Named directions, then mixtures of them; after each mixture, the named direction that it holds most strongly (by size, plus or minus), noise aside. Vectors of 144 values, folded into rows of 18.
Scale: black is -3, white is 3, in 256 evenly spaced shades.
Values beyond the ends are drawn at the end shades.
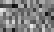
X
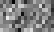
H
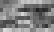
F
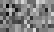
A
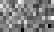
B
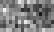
F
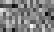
X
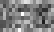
F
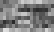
F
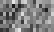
H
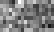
B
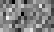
H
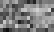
F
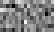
X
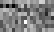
X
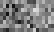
A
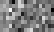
H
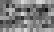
F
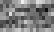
F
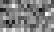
X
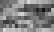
F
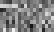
X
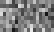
X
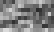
F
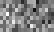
A
